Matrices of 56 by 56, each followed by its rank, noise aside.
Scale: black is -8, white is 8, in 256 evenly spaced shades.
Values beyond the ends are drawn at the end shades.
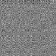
six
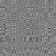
three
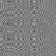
two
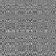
three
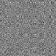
six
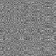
six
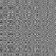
three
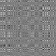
two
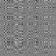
two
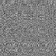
six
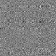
six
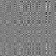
two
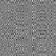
three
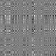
two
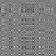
two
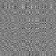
three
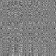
four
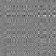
two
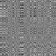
two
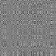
three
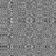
three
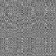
four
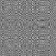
three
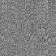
six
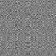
six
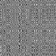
four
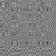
four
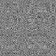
six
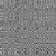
three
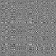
four
